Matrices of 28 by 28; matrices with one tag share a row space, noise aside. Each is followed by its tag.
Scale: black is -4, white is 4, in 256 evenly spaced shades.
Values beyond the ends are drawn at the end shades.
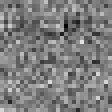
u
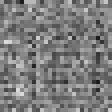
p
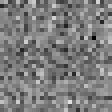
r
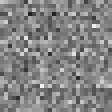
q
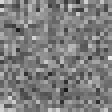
u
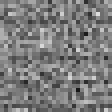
q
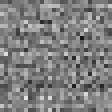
q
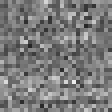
q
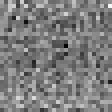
r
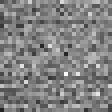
u
